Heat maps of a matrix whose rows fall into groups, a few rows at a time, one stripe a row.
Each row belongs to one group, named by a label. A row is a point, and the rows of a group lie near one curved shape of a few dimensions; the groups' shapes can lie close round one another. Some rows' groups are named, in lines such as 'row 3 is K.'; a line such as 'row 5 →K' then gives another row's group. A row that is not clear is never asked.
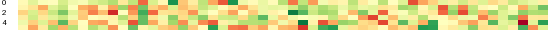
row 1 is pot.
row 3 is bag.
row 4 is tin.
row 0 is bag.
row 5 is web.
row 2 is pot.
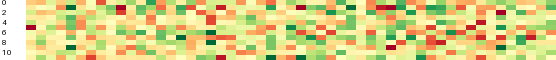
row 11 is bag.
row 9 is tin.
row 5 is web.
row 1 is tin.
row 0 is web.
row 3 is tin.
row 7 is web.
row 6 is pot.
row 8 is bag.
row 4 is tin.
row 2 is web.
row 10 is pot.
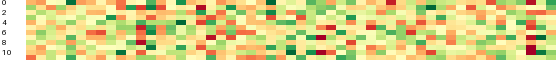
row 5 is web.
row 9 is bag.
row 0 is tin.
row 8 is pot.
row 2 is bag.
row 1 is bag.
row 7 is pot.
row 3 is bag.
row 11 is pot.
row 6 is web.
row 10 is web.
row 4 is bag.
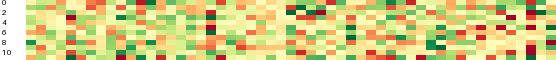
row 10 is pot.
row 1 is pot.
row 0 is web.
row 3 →pot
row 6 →pot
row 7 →tin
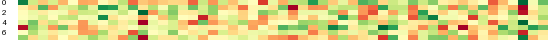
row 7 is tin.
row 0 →bag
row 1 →pot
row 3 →bag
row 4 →bag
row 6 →web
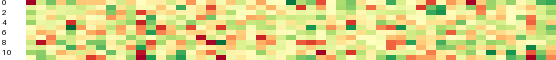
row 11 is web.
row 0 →web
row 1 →bag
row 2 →bag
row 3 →bag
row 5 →tin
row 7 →bag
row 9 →tin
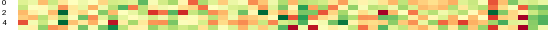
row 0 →bag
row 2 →tin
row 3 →pot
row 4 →pot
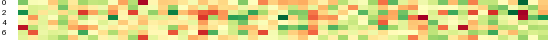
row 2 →web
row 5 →web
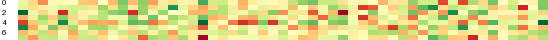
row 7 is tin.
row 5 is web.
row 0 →pot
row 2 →pot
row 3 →pot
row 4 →pot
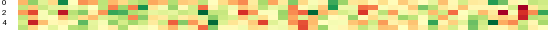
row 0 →pot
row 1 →bag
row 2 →pot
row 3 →pot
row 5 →web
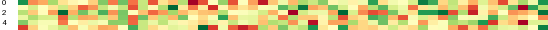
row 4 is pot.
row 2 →tin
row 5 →pot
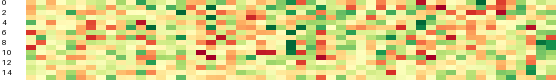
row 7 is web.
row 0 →bag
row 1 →bag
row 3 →pot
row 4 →bag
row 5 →bag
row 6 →web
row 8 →web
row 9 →web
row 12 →bag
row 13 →bag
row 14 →tin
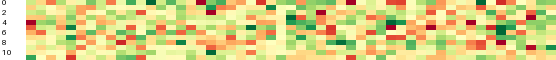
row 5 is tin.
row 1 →bag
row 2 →pot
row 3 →pot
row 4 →web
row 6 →web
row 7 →tin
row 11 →pot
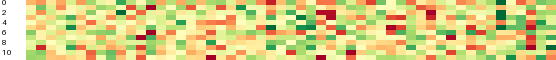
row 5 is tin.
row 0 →web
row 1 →bag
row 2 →web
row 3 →tin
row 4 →web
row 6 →tin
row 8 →bag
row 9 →tin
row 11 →pot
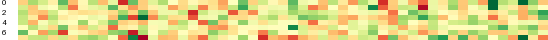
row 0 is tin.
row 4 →web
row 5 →pot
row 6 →pot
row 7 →tin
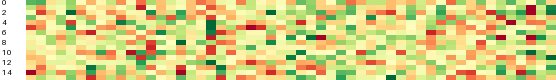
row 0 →pot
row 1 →tin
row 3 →web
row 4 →pot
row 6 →bag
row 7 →pot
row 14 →web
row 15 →web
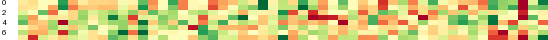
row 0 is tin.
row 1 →tin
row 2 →pot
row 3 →web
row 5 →bag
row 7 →pot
